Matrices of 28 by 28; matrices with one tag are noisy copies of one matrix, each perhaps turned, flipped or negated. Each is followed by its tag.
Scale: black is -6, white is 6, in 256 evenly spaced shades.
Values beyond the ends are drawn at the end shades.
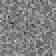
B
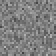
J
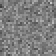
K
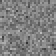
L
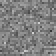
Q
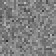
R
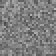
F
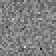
J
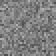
F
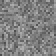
K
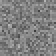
L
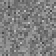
R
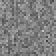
R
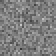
J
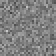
J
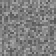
Q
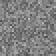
K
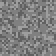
R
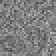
F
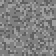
B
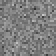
B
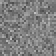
F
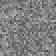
F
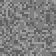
J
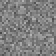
J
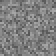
F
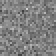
R
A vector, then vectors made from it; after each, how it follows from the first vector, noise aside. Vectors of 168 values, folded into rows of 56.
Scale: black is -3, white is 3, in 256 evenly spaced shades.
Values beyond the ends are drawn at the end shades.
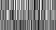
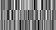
sign-scrambled.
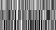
reversed, negated.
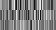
sign-scrambled.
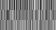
negated, shrunk.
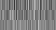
negated, shrunk.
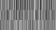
negated, shrunk.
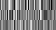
sign-scrambled.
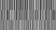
negated, shrunk.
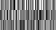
sign-scrambled.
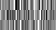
sign-scrambled.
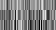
reversed, negated.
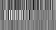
wrapped around, partly zeroed.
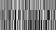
reversed, negated.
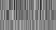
negated, shrunk.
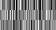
sign-scrambled.
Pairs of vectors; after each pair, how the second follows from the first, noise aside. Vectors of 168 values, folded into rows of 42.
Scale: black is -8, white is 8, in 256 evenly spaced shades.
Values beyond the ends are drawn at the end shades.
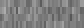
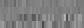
reversed, partly zeroed.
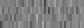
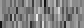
scaled up.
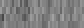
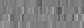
reversed, partly zeroed.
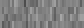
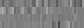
reversed, partly zeroed.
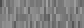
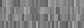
sign-scrambled.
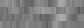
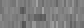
reversed, negated, partly zeroed.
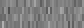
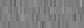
reversed, shrunk.
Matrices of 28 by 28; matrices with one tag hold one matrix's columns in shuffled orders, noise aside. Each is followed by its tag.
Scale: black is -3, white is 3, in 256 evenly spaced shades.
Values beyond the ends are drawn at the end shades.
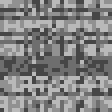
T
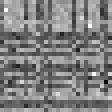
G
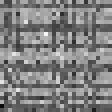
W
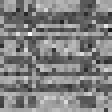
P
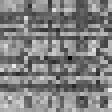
P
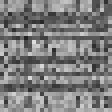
P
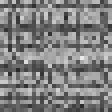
W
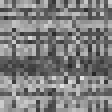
T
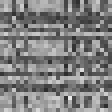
P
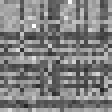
G
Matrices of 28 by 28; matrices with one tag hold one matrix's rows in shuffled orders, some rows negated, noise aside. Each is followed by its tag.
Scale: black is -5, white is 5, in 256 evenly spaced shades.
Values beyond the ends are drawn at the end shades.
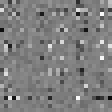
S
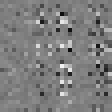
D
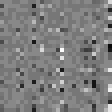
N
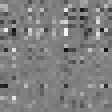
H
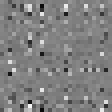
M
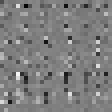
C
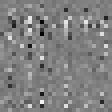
M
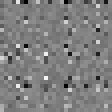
C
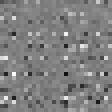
H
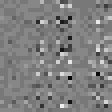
D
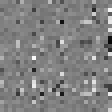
N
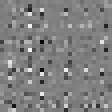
M
